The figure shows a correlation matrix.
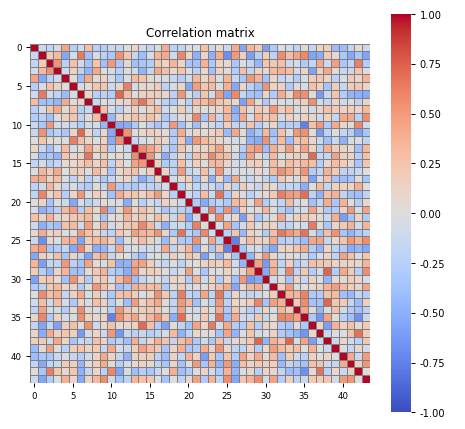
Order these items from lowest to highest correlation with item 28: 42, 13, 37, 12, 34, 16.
12, 34, 16, 42, 37, 13
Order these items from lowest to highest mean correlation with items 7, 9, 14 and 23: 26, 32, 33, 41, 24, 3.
3, 26, 32, 33, 24, 41
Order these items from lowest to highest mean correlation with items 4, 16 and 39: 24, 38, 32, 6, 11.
11, 6, 38, 32, 24
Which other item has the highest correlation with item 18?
10
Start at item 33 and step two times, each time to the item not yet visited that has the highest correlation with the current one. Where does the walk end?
29
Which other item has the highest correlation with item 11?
6
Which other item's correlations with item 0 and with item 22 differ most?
39
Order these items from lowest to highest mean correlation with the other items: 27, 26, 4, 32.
26, 27, 4, 32
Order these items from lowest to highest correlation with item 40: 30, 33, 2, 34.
2, 34, 30, 33
